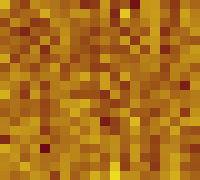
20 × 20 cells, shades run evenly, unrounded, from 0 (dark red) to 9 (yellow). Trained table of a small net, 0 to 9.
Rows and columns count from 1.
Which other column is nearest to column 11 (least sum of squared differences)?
15
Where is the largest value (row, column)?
20, 12
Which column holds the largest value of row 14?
14
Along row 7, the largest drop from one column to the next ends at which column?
2
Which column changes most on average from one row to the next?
13
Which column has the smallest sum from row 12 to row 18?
5
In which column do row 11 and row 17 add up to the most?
1
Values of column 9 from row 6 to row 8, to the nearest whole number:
3 4 4
